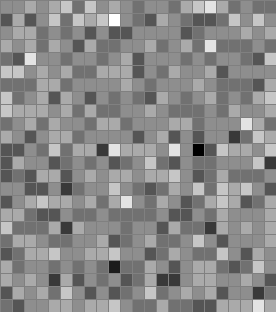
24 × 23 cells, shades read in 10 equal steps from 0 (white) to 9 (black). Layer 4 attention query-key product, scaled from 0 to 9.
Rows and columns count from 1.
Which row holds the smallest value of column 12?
12
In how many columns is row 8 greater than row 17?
5
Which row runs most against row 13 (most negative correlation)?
7
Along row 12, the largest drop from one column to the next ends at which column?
10
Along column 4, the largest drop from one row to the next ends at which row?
16
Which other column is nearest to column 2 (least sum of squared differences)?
9
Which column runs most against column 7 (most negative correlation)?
18
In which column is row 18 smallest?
1
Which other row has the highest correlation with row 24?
2
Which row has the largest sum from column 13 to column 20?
11
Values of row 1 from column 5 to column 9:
3 2 5 2 4
